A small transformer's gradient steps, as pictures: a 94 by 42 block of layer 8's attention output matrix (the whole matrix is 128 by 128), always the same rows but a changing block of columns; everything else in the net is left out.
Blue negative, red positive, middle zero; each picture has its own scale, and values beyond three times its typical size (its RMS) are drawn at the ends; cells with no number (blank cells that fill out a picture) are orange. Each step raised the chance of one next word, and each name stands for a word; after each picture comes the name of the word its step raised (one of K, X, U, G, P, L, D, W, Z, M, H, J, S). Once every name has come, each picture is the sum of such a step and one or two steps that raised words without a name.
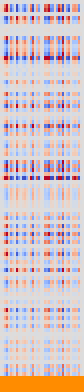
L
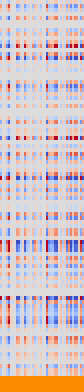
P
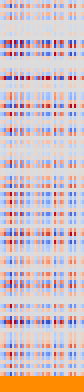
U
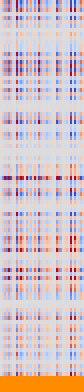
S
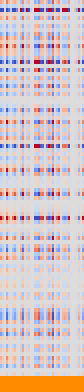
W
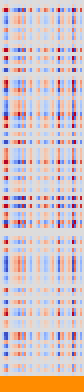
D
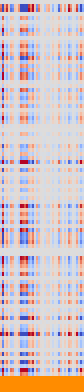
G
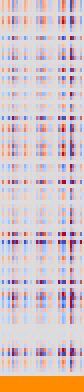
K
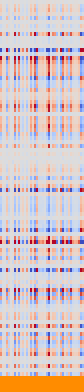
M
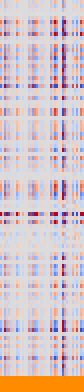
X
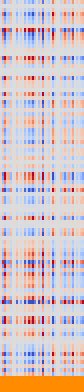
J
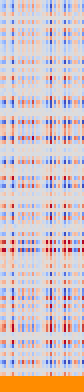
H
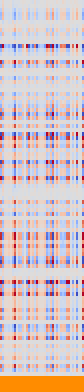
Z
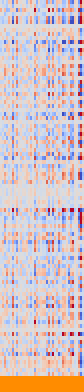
K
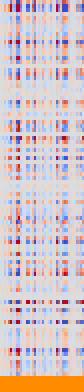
D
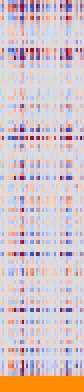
L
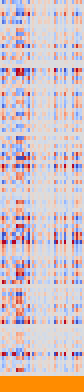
K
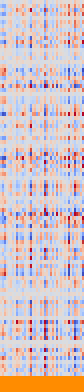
X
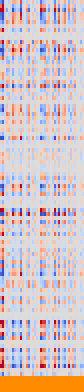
X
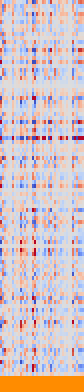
H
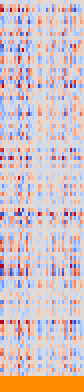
X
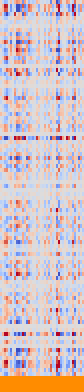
G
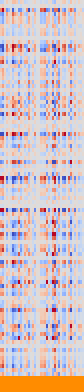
Z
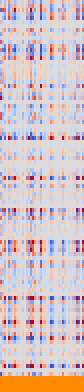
P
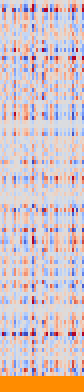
G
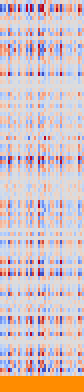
G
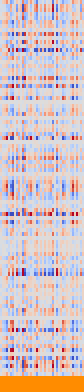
X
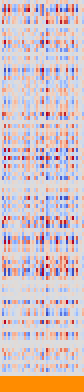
D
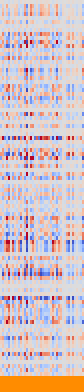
P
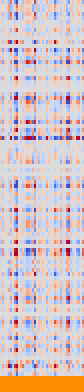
H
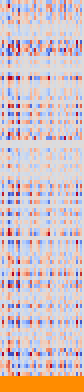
U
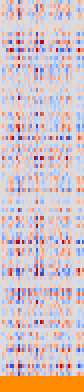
M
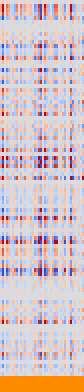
L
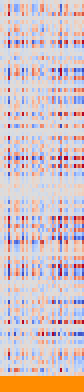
G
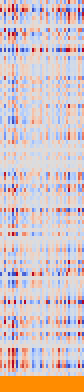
J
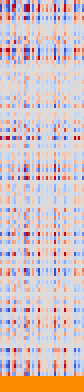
L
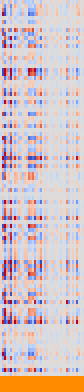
J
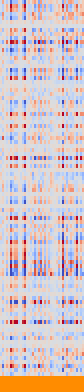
J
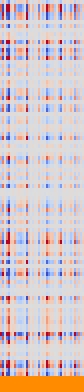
G
